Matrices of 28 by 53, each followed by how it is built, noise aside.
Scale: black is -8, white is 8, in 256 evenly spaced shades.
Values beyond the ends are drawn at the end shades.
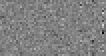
uneven columns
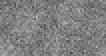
smooth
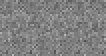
repeating columns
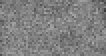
smooth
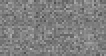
blocks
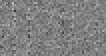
uneven columns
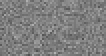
blocks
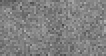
smooth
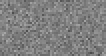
noise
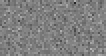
uneven columns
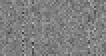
uneven columns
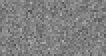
noise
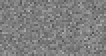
noise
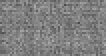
blocks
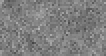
smooth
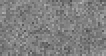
smooth
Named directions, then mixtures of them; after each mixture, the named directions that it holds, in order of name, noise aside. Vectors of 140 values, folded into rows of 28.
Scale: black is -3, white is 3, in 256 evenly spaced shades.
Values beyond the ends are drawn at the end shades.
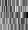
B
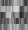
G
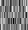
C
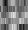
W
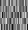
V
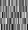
V.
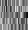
B.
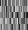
B, V.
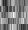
C, W.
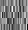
C, V.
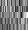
B.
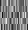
V.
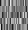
C, V.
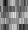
W.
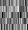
G, V.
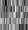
B, W.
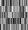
C, G.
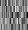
B, V.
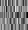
B, V.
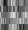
W.
